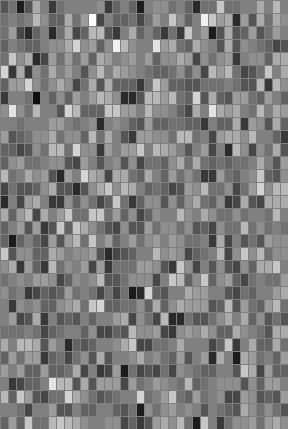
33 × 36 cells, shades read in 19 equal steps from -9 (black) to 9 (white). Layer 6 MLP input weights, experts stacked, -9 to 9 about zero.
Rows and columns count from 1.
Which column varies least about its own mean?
32
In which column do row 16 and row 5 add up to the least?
30
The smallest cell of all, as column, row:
5, 8
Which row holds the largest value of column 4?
7
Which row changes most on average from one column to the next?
3
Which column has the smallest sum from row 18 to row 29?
6
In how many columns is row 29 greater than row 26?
13
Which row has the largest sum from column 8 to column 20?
4
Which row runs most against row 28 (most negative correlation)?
10
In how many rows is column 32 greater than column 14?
18
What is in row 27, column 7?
2
